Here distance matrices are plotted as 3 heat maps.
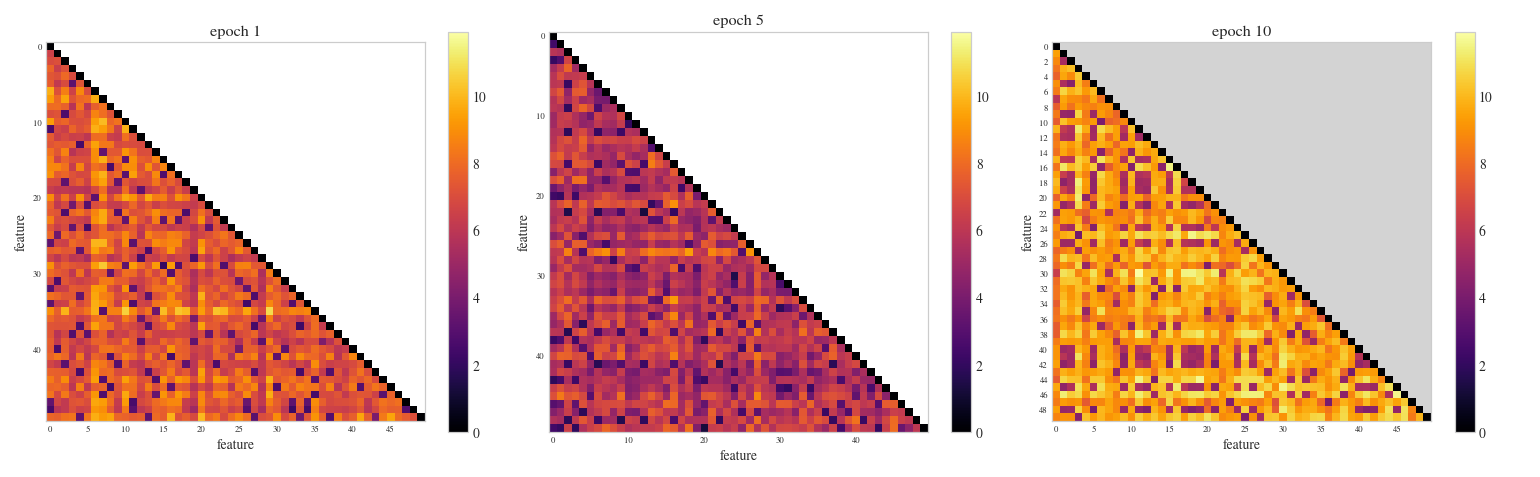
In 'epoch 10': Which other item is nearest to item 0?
22
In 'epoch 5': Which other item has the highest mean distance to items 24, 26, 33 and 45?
27
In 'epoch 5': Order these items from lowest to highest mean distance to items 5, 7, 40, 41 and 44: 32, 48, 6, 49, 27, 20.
32, 6, 48, 20, 49, 27
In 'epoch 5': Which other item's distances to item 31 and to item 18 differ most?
44
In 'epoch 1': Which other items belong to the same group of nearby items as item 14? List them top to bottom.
7, 35, 44, 46
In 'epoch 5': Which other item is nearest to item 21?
13
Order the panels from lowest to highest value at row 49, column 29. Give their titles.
epoch 5, epoch 1, epoch 10
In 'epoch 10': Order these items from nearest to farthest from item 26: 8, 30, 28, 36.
36, 8, 30, 28
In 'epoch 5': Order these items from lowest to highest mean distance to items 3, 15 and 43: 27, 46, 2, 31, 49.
49, 46, 31, 2, 27
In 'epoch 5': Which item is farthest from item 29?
16
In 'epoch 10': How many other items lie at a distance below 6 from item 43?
4
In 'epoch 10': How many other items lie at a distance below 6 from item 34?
4
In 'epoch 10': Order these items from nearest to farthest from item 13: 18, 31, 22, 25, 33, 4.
33, 31, 4, 22, 18, 25
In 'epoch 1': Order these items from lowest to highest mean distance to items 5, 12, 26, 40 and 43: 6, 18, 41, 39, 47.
39, 47, 18, 41, 6
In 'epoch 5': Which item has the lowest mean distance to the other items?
19
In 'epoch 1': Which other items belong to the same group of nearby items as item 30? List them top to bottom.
8, 16, 41, 45
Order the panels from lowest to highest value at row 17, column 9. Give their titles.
epoch 10, epoch 5, epoch 1
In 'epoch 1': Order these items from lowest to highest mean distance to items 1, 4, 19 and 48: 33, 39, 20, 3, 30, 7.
39, 33, 3, 30, 20, 7
